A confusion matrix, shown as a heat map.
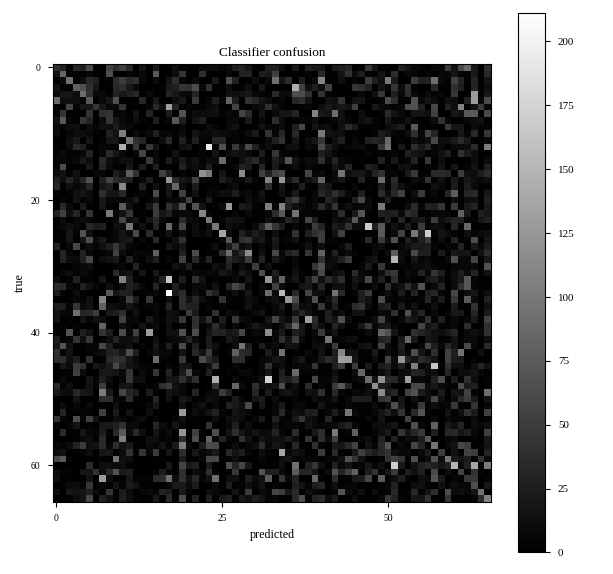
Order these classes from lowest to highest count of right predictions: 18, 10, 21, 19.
19, 21, 18, 10
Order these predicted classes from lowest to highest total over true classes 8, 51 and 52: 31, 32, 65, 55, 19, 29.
32, 31, 65, 29, 55, 19
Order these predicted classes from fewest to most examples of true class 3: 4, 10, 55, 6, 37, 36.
55, 6, 10, 37, 4, 36
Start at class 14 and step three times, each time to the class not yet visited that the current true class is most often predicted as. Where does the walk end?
10
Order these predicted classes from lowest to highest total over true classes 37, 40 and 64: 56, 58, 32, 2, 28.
58, 56, 28, 2, 32
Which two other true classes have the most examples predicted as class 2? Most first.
40, 6
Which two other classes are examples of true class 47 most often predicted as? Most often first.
32, 24
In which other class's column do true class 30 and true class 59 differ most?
9
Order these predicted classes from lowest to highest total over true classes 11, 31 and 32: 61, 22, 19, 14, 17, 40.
14, 22, 19, 61, 40, 17
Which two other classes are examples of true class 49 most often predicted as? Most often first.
7, 65
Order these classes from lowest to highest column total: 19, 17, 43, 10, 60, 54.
43, 60, 17, 54, 10, 19
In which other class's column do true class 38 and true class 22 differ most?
8
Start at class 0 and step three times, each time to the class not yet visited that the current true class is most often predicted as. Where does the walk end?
39
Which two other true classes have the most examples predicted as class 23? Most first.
12, 16
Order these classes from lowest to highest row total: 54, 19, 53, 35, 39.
53, 54, 39, 19, 35
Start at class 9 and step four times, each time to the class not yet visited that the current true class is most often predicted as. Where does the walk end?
60
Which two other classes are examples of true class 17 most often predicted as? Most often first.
34, 32
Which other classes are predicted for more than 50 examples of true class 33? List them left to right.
27, 55, 62
